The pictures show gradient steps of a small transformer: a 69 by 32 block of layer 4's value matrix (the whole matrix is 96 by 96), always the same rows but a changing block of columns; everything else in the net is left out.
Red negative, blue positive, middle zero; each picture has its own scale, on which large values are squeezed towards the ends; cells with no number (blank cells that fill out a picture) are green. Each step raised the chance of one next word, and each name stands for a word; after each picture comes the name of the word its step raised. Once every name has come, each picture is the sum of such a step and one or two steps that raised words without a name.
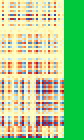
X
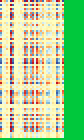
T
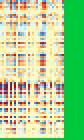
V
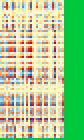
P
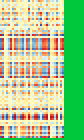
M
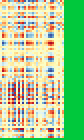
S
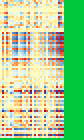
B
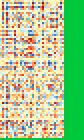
V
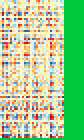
M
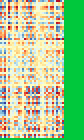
S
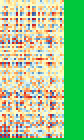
X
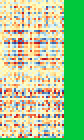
B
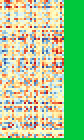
T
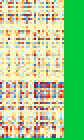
V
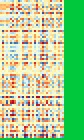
P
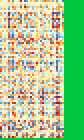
S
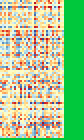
V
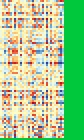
T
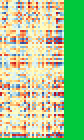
V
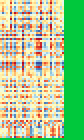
M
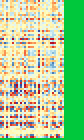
X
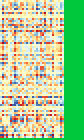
P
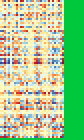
T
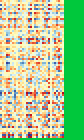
P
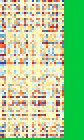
T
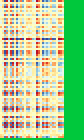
B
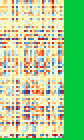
X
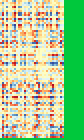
V
